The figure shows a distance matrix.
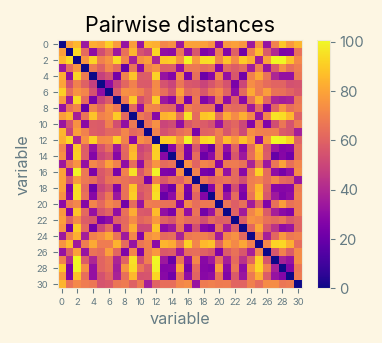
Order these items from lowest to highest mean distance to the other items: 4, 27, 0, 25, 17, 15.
4, 27, 15, 17, 0, 25
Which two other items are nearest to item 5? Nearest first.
22, 6
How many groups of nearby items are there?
5
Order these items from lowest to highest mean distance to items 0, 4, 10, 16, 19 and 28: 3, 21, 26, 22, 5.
21, 26, 3, 5, 22
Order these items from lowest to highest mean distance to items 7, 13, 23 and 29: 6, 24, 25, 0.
6, 24, 0, 25
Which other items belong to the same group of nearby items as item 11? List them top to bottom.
17, 30
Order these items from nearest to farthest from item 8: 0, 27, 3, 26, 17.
3, 26, 0, 27, 17
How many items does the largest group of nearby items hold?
13
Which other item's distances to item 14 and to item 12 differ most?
27
